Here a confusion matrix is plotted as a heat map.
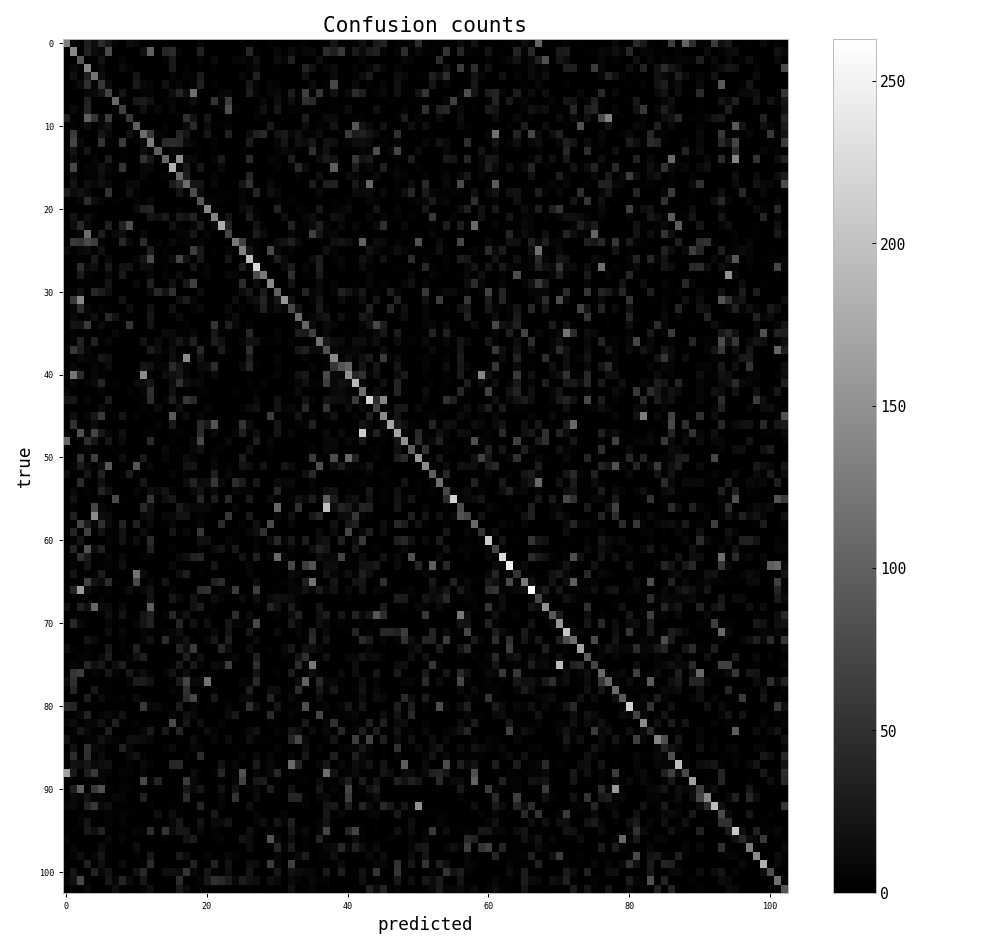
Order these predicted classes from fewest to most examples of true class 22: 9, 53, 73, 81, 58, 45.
53, 81, 73, 45, 9, 58
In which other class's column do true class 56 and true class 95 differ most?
37
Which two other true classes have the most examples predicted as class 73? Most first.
10, 32
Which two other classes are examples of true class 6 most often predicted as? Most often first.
18, 57
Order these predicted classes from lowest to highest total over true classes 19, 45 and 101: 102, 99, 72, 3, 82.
99, 72, 3, 102, 82
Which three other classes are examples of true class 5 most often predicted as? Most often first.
93, 38, 3
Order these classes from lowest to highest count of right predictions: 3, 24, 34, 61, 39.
61, 39, 34, 24, 3
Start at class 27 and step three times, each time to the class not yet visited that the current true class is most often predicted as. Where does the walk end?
78
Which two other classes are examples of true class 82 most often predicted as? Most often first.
15, 38
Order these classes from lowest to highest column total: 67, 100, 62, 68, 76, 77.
100, 77, 62, 68, 67, 76
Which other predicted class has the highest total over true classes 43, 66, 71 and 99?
45
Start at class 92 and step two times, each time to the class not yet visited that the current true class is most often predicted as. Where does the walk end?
40
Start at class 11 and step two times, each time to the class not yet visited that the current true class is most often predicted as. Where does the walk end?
3
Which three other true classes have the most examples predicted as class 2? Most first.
66, 31, 90
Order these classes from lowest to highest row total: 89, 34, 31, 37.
34, 37, 89, 31
